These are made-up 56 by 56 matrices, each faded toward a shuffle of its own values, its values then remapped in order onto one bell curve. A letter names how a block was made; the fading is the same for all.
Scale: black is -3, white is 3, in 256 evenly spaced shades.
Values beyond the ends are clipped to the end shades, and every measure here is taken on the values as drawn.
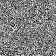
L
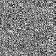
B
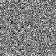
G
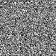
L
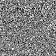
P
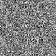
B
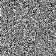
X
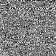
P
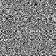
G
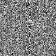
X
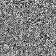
P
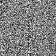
X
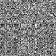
G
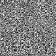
B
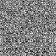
G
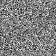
P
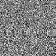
B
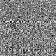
G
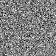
L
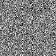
X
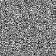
B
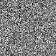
X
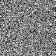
X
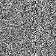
X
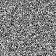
L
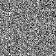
X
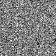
X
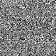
P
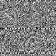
G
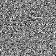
P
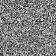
P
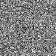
P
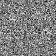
P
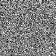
P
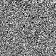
P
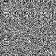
B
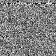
P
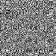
G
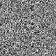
B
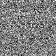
L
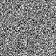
B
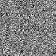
B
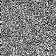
X
